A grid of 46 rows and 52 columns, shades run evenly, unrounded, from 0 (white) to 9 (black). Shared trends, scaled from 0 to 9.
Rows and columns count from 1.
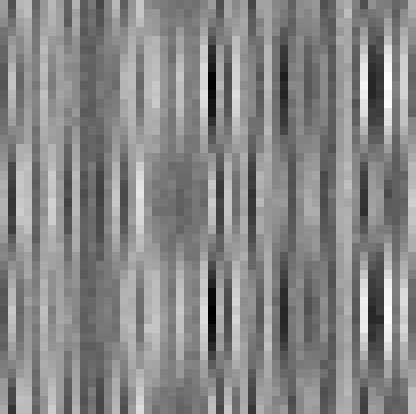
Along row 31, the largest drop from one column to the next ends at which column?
49
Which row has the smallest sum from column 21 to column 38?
31
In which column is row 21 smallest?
18
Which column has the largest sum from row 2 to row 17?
27
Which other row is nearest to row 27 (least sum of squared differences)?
43
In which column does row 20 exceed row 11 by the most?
46
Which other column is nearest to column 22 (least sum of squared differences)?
25
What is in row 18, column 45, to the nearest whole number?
4
